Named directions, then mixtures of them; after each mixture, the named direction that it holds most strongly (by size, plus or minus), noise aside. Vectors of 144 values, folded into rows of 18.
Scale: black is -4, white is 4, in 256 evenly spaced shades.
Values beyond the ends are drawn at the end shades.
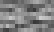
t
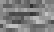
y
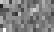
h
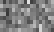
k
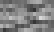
t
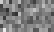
h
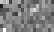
h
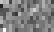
h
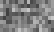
k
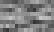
t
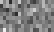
h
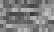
y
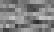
t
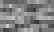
t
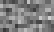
t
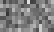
k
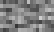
t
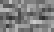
t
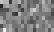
h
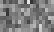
k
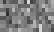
k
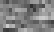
t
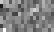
h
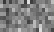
k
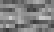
t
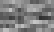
t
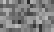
k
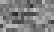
y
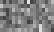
k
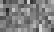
k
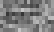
y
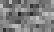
y
